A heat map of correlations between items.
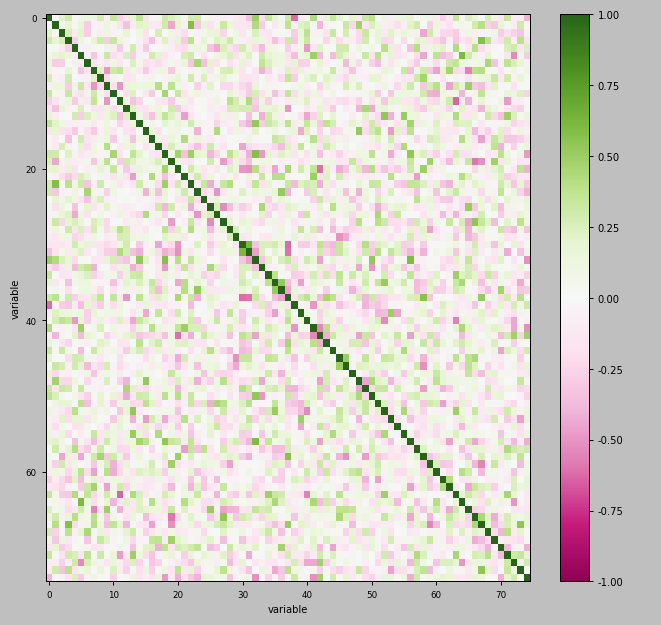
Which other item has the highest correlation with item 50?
32
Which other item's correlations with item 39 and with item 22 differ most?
51
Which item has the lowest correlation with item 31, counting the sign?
37
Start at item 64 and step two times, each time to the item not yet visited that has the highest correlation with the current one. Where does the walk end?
41
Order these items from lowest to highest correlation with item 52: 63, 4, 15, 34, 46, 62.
15, 62, 46, 34, 4, 63
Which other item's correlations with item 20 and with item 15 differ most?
39
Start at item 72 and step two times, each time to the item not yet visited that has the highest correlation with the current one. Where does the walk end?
74
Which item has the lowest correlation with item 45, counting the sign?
29
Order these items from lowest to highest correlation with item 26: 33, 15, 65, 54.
65, 33, 54, 15
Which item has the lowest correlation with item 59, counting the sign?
67
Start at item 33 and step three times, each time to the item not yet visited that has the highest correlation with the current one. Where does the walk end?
9
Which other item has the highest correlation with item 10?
18
